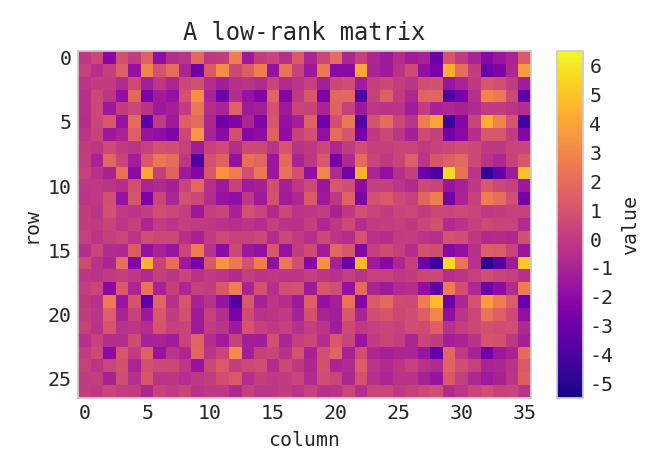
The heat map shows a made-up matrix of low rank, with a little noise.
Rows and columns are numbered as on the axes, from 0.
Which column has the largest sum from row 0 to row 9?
9
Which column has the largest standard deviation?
29
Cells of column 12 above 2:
5
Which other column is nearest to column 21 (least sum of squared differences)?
27
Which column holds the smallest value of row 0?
28
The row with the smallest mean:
6
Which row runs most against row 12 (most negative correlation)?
4
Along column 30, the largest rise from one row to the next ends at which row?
16
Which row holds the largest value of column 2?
19
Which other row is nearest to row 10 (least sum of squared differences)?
22
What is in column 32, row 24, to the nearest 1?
-1
